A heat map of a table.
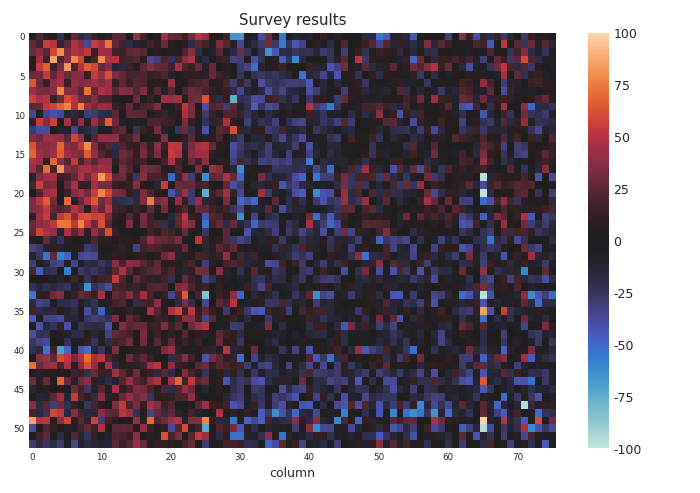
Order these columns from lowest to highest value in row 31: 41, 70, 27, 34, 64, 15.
41, 34, 64, 27, 70, 15
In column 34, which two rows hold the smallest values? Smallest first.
2, 52
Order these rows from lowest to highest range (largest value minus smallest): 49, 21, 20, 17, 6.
6, 21, 17, 49, 20
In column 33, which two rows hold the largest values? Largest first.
20, 18
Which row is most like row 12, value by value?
34
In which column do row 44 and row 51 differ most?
4
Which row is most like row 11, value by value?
25
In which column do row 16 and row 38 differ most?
0
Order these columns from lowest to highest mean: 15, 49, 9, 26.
49, 26, 15, 9
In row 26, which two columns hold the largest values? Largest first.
24, 17
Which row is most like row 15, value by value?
14
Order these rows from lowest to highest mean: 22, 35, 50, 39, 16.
50, 39, 35, 16, 22
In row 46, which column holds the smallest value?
68
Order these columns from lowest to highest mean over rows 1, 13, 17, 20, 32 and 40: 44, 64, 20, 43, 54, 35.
43, 35, 54, 44, 20, 64
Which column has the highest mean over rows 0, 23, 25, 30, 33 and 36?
22
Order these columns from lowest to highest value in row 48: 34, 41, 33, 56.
56, 33, 41, 34
